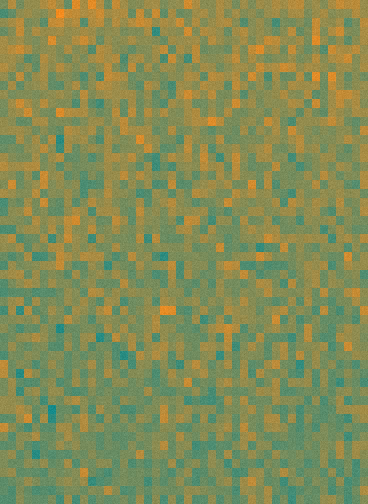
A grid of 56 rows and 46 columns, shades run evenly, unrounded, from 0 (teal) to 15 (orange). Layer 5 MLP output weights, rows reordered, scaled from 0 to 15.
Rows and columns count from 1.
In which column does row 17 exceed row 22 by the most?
19
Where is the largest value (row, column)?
2, 8
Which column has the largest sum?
46
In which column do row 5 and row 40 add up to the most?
40
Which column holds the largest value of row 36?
35
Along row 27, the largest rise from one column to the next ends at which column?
20
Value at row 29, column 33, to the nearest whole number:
12
